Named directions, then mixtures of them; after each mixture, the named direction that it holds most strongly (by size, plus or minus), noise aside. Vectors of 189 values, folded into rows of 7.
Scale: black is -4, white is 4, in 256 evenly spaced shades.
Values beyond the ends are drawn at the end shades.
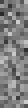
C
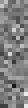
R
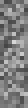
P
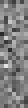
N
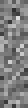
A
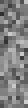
C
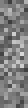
P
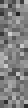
C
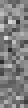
N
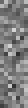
R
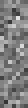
A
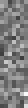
R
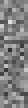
P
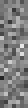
A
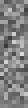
P
